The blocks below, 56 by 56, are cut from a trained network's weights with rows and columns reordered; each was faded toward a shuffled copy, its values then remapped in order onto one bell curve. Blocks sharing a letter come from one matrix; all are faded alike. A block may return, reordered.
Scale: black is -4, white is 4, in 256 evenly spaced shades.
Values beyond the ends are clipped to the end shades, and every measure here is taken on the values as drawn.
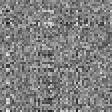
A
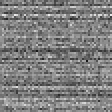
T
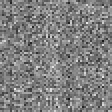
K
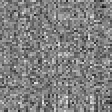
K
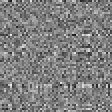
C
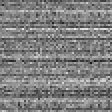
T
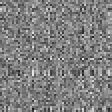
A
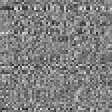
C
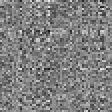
A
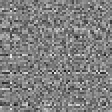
C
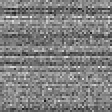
T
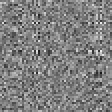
A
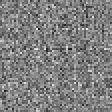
K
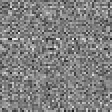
C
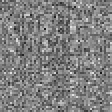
K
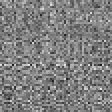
C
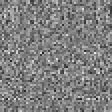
K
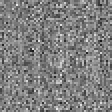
K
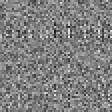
A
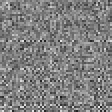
C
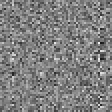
A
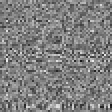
C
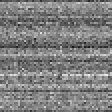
T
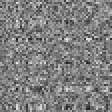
A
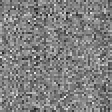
K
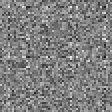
A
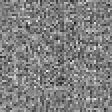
K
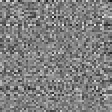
C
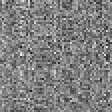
K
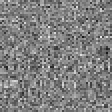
K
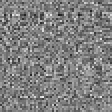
C
